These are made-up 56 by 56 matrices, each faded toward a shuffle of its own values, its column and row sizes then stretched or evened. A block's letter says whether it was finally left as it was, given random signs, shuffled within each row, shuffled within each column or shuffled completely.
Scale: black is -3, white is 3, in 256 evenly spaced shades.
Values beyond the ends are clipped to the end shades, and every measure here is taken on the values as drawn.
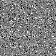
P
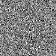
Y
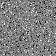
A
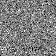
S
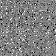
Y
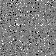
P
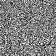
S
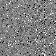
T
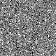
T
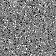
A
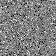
A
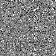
P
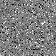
P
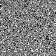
P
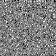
Y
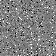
T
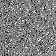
A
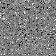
P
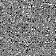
Y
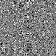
Y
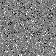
A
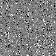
P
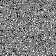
S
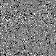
P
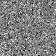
S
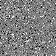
S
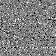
S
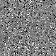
P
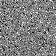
A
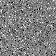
A
